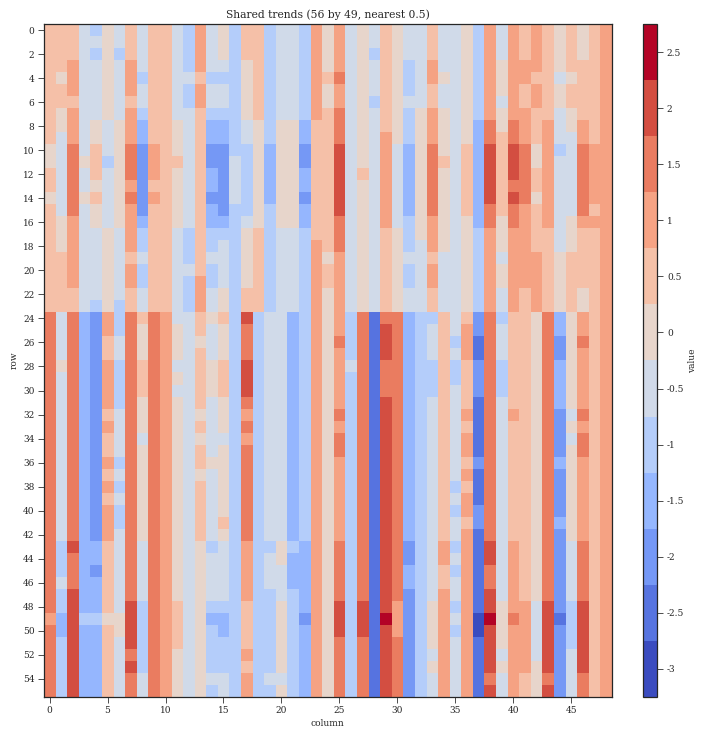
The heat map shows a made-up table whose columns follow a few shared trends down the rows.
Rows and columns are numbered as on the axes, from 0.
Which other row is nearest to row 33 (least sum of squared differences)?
42
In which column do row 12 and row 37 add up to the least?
37
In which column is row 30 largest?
17
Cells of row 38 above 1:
10
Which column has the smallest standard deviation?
48
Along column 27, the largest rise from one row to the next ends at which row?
24
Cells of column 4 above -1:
21
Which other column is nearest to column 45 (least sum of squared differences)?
1
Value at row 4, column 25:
1.5
